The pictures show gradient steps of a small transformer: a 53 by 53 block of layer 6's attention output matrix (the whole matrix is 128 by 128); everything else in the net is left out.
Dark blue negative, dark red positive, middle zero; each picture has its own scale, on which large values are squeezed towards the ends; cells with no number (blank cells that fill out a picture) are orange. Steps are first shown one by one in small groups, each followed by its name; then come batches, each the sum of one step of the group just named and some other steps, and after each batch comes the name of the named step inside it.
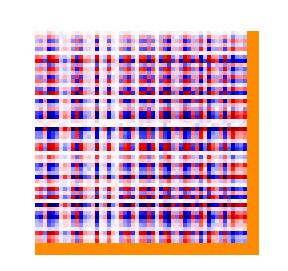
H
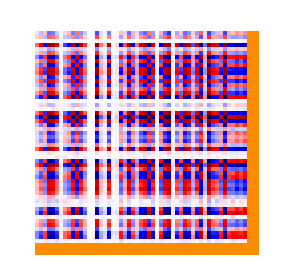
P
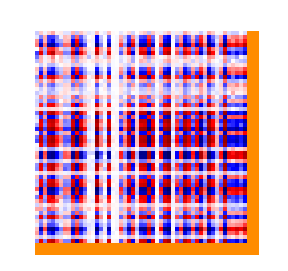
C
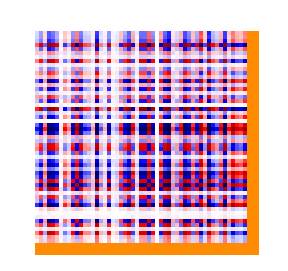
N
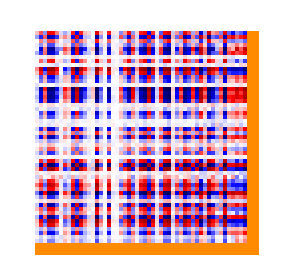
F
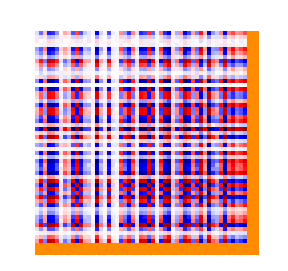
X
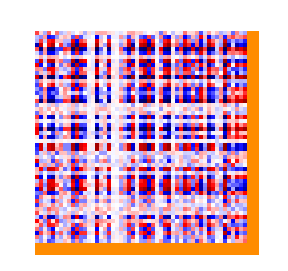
F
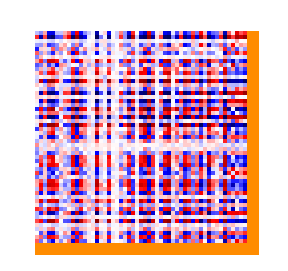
F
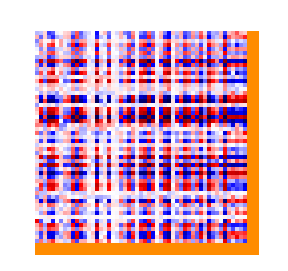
P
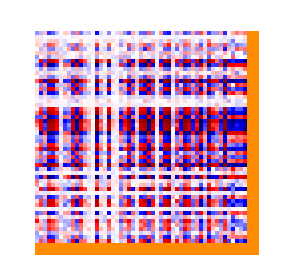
P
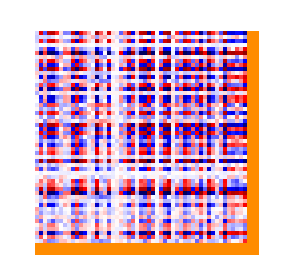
F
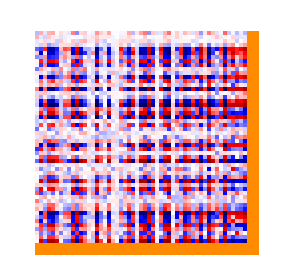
X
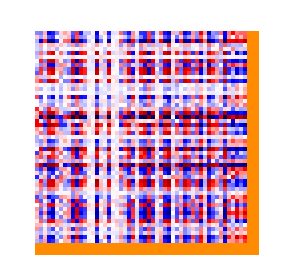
P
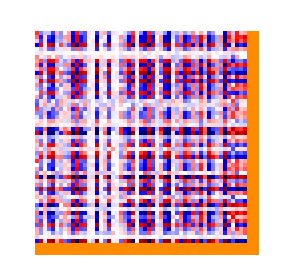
H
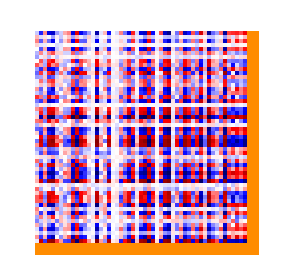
C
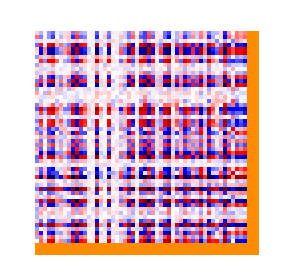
X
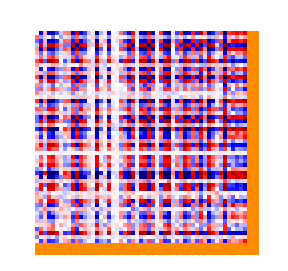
H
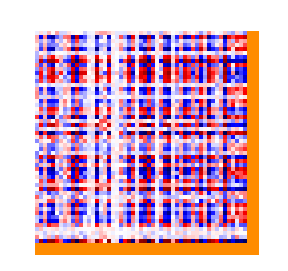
X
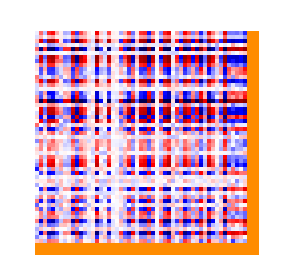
C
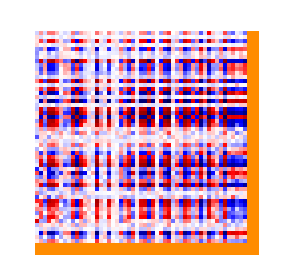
C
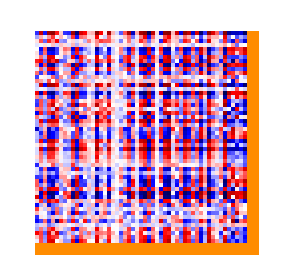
H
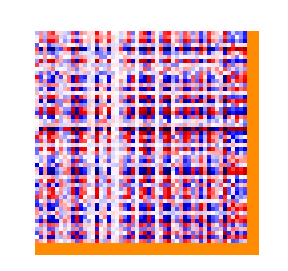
X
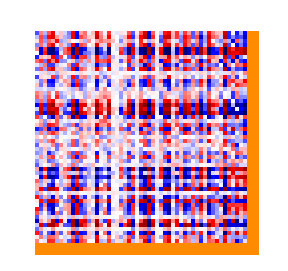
X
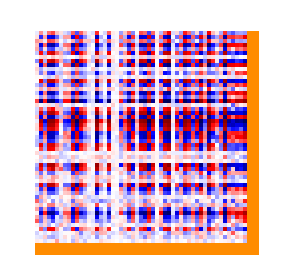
C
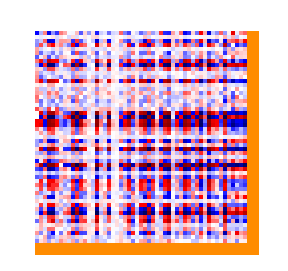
P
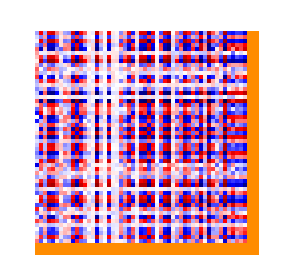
F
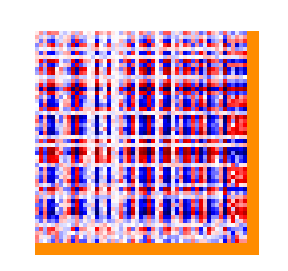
H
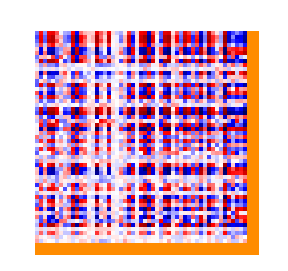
X
